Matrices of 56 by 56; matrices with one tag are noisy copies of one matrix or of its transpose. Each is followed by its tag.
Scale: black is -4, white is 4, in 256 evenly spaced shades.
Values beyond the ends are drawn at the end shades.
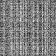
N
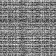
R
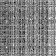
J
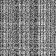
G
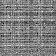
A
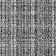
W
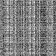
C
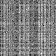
G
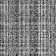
G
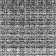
J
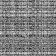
W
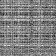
A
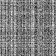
W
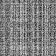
N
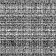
C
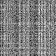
G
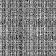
R
